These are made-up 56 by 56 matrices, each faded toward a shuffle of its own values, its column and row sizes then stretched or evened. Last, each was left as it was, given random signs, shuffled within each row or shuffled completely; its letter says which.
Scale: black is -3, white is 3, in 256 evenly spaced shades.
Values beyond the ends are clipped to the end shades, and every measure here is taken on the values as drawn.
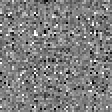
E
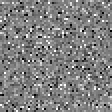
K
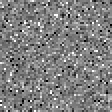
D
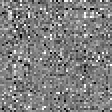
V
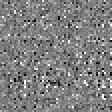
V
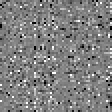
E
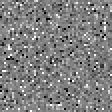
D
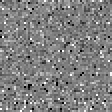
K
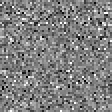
K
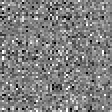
V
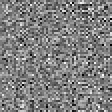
V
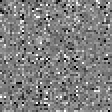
E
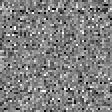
K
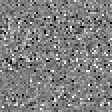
K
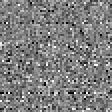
E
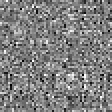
V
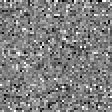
K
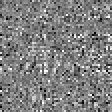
E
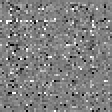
E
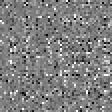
V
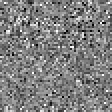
K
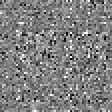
E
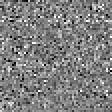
K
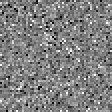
D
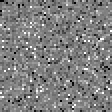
D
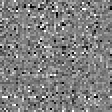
E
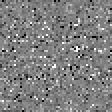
K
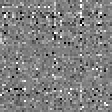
E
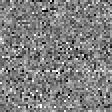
K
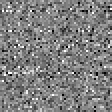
K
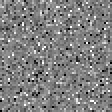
D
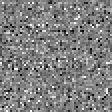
K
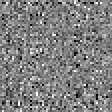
V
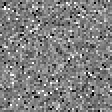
D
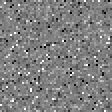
D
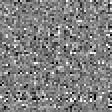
E
